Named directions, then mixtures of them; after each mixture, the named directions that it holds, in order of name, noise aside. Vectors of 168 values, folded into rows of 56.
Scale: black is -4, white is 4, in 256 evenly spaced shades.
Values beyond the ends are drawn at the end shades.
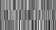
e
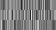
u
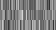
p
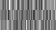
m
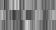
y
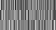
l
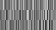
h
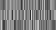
u.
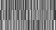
l, u.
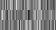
e, l, y.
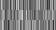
p.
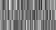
m, u.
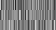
l.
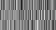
e, l, u.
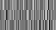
h.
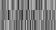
m, p.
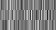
h, l, u.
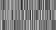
u.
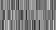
p.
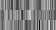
e, p, y.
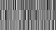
e, l, p.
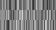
h, m, p.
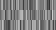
p.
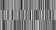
u.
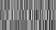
h, u.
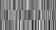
e.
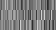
e, l, u.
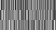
l.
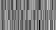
e, p.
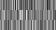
l, p.
